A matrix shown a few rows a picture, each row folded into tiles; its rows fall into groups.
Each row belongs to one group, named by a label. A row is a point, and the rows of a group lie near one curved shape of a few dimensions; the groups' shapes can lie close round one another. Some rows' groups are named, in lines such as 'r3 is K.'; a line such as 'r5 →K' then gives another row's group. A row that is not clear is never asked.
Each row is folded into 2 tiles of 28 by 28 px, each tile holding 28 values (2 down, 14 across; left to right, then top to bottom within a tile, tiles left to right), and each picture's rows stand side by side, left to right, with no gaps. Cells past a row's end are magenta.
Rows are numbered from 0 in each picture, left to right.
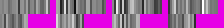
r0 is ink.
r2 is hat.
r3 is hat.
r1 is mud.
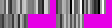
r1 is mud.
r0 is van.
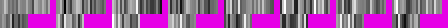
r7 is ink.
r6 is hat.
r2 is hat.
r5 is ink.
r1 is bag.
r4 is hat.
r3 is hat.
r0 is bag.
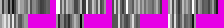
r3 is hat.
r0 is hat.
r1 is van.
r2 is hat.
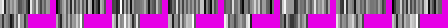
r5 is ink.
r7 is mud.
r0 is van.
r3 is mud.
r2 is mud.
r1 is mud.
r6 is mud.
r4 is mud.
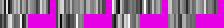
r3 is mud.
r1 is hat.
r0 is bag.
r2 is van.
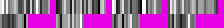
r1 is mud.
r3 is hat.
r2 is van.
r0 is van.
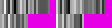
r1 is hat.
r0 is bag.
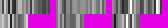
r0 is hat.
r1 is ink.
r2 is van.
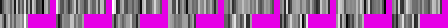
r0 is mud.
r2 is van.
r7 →bag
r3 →mud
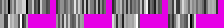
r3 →bag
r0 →bag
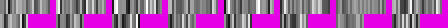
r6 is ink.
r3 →van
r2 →ink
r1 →van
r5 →hat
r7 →van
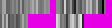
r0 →ink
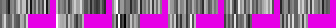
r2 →ink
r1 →hat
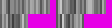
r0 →ink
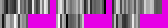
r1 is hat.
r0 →van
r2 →hat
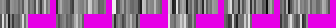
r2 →van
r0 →ink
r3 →mud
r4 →mud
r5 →bag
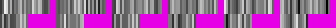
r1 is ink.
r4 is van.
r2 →hat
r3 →ink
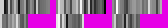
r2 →bag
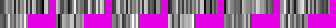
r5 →bag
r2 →mud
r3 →mud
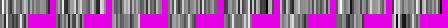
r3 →hat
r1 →van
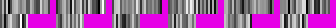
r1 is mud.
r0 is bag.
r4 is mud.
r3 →ink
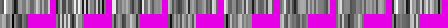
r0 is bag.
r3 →van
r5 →bag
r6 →ink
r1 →ink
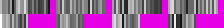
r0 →hat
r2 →hat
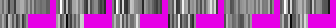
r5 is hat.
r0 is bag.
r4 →ink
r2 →hat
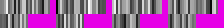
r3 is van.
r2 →van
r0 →mud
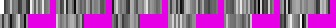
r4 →ink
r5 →bag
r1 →mud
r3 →hat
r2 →ink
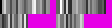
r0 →ink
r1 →hat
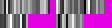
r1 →van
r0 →bag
